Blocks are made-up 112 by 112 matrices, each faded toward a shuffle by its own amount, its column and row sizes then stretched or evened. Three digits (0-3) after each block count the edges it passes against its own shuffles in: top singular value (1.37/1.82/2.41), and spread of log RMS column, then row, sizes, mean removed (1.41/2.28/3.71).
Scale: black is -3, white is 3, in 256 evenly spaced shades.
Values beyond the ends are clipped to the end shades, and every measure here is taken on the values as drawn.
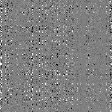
2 3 2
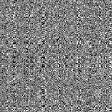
3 2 1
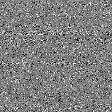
1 0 2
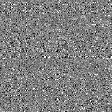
2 1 2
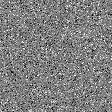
1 0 0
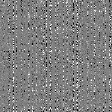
1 3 1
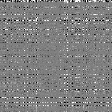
3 2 3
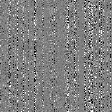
1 3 0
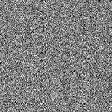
2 1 0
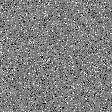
0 0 0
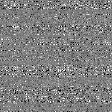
0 1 3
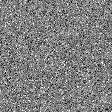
0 0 0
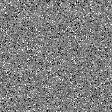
1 1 0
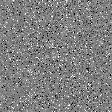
1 1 0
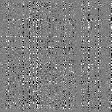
3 3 2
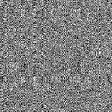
3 2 0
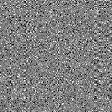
3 1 1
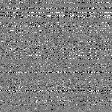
2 1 3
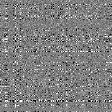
3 2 3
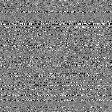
1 0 3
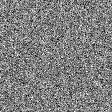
0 0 0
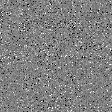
1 1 1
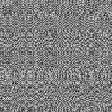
3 0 2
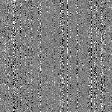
2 3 0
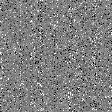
0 2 0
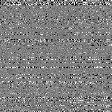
2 1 3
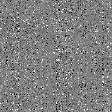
0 2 1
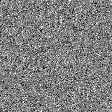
1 0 0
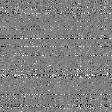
3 1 3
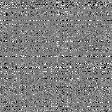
0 2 3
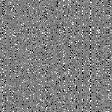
3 2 1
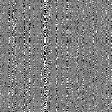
3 3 0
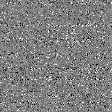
0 1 2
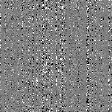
0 3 2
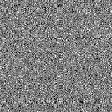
3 0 1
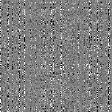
2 3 1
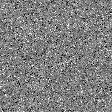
0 0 0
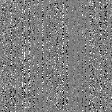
0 3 0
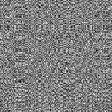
3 1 0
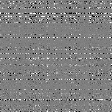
2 2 3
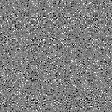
3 0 1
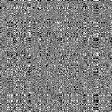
3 2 2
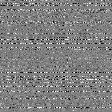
2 0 3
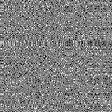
3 0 1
